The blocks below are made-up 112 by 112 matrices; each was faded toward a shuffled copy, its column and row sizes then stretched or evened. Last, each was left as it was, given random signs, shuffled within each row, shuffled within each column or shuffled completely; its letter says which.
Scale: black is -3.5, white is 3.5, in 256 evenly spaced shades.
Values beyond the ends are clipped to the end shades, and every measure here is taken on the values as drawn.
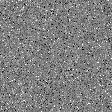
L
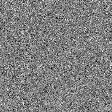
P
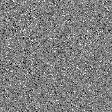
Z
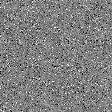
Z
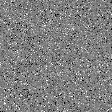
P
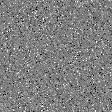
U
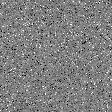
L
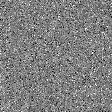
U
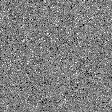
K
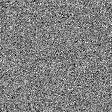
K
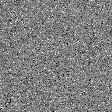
L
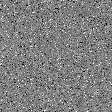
L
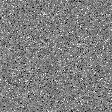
K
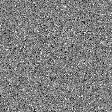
P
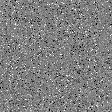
U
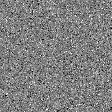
U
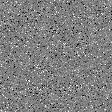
K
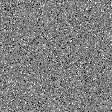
U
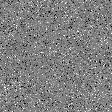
L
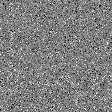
P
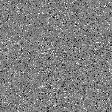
Z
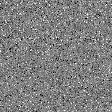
K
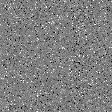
U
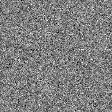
P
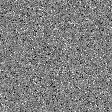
L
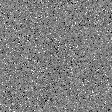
L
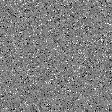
Z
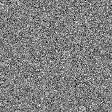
U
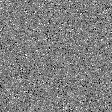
K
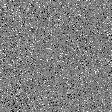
U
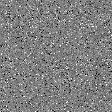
Z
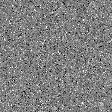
U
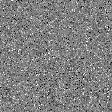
Z
